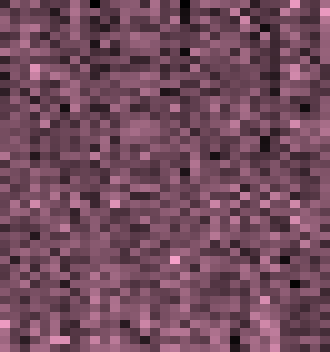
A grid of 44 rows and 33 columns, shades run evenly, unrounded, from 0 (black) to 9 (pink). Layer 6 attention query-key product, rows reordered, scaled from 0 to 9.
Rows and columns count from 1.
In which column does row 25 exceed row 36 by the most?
25
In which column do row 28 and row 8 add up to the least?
28
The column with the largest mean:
18
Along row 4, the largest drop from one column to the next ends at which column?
27
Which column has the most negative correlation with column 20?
8
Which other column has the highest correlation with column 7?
31
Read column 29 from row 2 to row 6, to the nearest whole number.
7 4 6 5 3
